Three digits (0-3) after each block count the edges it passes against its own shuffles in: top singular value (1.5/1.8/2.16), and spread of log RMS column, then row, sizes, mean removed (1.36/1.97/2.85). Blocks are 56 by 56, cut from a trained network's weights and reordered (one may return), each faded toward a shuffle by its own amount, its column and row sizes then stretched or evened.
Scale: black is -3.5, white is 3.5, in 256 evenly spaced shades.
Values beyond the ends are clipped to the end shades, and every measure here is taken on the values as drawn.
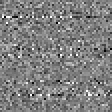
1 0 2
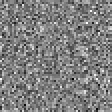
2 1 1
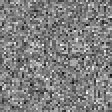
1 0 0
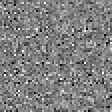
0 1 2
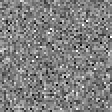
0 0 0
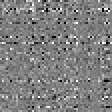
0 2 3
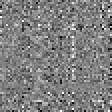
2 2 2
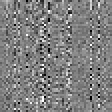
3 3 0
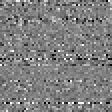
0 0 3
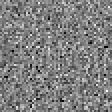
1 1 1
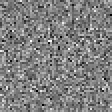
0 0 1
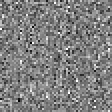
0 2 0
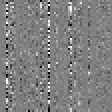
2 3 0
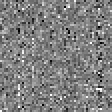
1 2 0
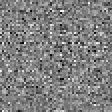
2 1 2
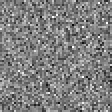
0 0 0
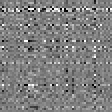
3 1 3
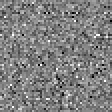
0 0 1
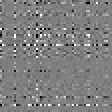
3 2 3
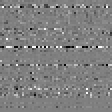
2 0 3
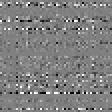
1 2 3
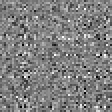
2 2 2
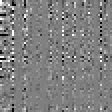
3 3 2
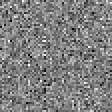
1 1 0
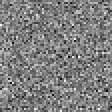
0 0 1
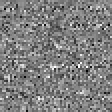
1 0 2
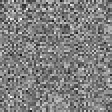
3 0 1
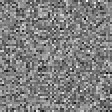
2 0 0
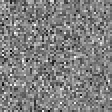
2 1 0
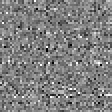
1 0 2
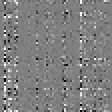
1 3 2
